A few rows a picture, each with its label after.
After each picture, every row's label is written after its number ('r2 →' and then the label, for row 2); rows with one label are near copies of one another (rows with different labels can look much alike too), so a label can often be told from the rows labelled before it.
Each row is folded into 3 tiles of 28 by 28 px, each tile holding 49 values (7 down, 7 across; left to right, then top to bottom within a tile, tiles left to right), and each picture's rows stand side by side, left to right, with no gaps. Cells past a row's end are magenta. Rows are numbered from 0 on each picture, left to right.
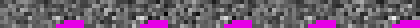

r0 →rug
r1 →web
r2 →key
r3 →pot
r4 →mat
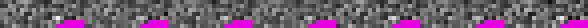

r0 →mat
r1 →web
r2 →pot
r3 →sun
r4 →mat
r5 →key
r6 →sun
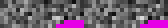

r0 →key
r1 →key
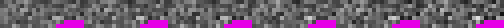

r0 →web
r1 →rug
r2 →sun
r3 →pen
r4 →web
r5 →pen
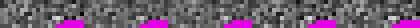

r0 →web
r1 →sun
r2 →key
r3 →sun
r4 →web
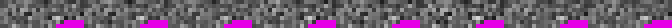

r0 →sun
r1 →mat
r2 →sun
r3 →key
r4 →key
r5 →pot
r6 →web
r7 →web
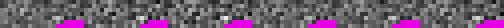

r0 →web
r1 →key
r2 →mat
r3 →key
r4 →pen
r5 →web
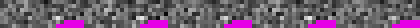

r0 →pen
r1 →web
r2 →pot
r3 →rug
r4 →pot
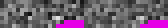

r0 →pot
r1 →sun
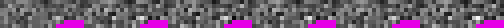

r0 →pot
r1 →sun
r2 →key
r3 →rug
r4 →pot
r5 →mat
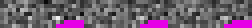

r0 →rug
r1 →key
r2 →sun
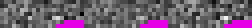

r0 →web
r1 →key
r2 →mat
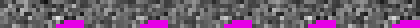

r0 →pen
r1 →web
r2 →web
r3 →rug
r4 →pot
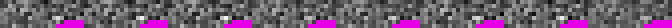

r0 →pen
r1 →mat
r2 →mat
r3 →key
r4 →rug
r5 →web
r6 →key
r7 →web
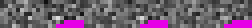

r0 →pen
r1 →pen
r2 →key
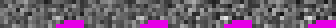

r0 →key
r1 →mat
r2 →mat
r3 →key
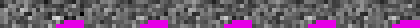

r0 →web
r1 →web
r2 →rug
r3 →mat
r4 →pot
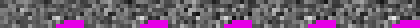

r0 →rug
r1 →pen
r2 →key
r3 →web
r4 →mat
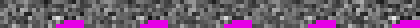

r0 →sun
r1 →rug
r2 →pen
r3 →pen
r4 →pen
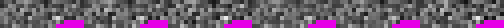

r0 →mat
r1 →sun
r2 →mat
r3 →sun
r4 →key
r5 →pen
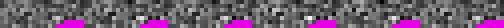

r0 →pot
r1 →sun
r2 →sun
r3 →rug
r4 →pen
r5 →pot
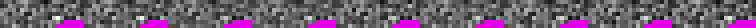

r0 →mat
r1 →rug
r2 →pen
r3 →rug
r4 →key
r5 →key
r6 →pot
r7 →key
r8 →mat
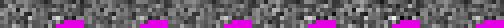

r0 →pot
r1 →key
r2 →pot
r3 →web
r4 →rug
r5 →pot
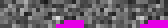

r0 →pen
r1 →key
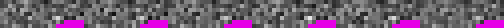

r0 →pen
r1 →key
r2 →key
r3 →mat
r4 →pot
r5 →key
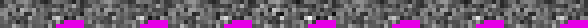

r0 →pot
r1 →rug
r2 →pot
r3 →rug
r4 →pot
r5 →mat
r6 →pot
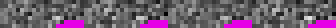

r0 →key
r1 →web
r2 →web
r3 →web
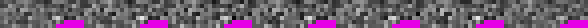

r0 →rug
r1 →pen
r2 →key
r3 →pot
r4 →web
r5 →pot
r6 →pen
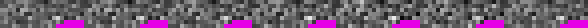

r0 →rug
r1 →rug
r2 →pen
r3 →mat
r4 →pen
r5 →key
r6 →rug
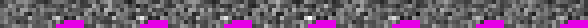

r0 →rug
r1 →pen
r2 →mat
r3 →mat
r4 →web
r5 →key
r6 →key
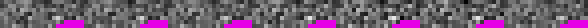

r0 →pot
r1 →sun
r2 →pot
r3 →mat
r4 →key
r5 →pen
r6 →pot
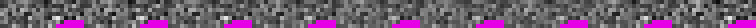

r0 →sun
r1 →key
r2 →rug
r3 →key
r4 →key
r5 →pot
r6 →pen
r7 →sun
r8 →pen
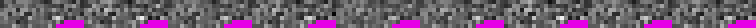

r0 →pot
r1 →rug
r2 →pot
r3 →web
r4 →web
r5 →pot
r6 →rug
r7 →pot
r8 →sun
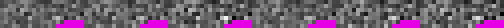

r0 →rug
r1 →sun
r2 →rug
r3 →web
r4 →key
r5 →web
